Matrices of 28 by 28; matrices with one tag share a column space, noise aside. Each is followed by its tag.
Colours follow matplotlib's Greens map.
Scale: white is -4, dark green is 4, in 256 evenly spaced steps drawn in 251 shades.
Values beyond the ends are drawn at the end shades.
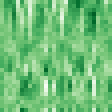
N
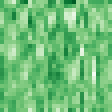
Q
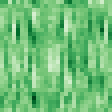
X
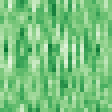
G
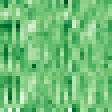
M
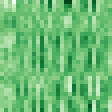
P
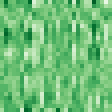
M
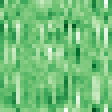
M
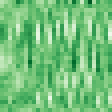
X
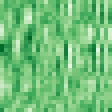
G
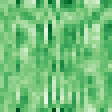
M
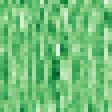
Q
